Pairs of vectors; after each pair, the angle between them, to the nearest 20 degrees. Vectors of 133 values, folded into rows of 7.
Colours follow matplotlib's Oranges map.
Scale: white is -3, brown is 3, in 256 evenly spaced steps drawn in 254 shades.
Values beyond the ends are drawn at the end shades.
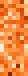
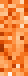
160 degrees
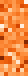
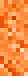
100 degrees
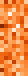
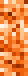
140 degrees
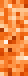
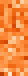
140 degrees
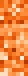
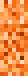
120 degrees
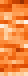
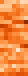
160 degrees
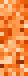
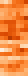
80 degrees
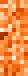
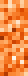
40 degrees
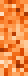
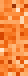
120 degrees
